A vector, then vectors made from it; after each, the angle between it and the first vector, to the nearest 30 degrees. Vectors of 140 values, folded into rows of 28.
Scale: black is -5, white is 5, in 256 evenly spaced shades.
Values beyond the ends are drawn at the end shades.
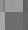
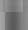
60 degrees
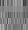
60 degrees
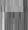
30 degrees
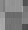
30 degrees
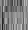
120 degrees
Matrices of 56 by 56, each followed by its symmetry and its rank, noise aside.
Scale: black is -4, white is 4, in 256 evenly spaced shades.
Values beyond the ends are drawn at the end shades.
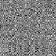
antisymmetric, rank six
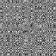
symmetric, rank five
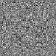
no symmetry, rank six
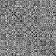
symmetric, rank six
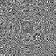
symmetric, rank six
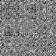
symmetric, rank six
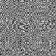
no symmetry, rank seven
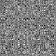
no symmetry, rank five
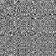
no symmetry, rank seven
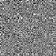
no symmetry, rank six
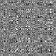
no symmetry, rank five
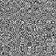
no symmetry, rank five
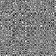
symmetric, rank five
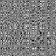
symmetric, rank five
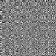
no symmetry, rank six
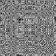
symmetric, rank six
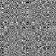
no symmetry, rank seven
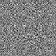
no symmetry, rank six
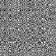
no symmetry, rank six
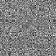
no symmetry, rank seven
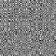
no symmetry, rank seven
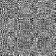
no symmetry, rank six
